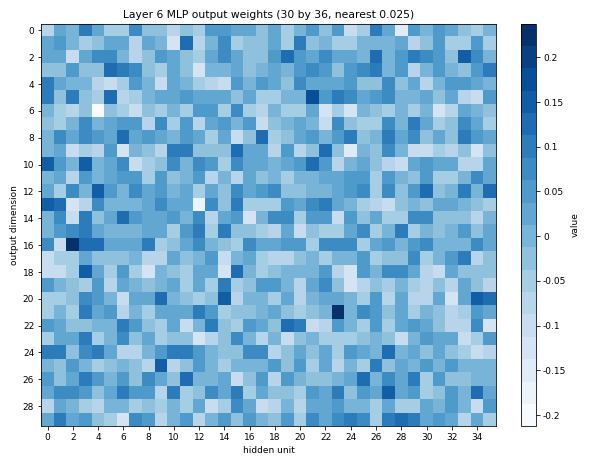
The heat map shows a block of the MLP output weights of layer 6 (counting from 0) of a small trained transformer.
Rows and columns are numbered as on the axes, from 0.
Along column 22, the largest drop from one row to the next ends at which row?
6
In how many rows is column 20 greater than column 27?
7
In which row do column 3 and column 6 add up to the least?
9
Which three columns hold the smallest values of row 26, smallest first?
15, 18, 30
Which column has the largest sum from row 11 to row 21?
3
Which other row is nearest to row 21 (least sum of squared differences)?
11
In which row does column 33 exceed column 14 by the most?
17
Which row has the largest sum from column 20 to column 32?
29
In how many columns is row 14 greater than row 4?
17
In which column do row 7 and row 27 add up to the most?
27
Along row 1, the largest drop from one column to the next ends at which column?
12
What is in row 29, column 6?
-0.125
